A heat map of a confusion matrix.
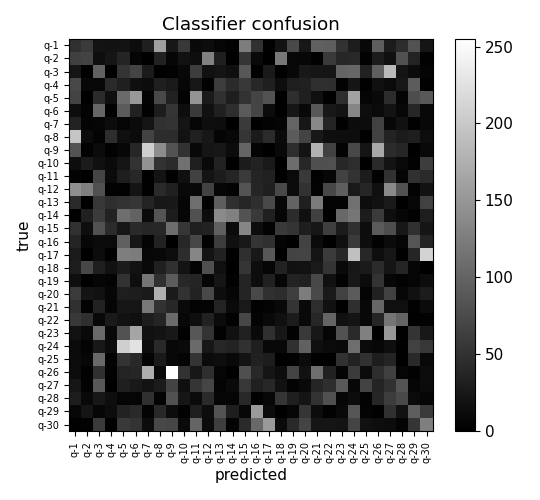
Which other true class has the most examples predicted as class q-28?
q-22
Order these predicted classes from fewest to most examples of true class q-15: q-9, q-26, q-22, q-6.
q-6, q-22, q-26, q-9
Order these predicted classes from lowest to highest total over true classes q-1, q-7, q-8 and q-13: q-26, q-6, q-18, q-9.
q-18, q-6, q-9, q-26
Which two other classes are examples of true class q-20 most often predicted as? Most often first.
q-8, q-24
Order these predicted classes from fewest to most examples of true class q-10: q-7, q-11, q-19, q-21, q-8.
q-11, q-8, q-21, q-19, q-7
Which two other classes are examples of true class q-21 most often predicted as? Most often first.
q-7, q-26
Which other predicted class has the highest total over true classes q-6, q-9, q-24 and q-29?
q-5
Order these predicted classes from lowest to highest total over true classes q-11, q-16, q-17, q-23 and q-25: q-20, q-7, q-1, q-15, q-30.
q-7, q-1, q-15, q-20, q-30
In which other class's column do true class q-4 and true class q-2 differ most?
q-12
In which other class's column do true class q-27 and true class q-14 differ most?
q-13
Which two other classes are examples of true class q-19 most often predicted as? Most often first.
q-7, q-9
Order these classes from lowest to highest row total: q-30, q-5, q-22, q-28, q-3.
q-28, q-22, q-3, q-30, q-5
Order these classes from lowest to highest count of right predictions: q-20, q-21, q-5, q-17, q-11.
q-21, q-11, q-17, q-5, q-20
